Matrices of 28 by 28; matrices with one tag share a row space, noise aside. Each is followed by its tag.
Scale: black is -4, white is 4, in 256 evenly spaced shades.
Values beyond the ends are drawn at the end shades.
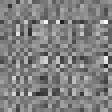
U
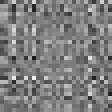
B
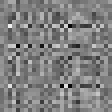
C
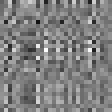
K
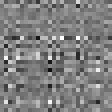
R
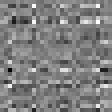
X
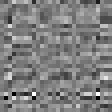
X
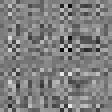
C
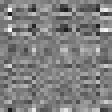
X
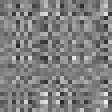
U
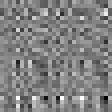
U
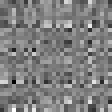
B
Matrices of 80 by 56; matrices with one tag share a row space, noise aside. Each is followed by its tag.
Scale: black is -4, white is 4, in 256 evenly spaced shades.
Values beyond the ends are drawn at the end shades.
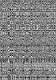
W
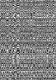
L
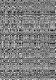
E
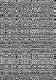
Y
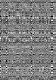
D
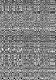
E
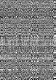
Y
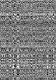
L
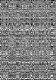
D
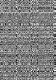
Y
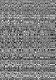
E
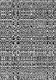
L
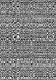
L
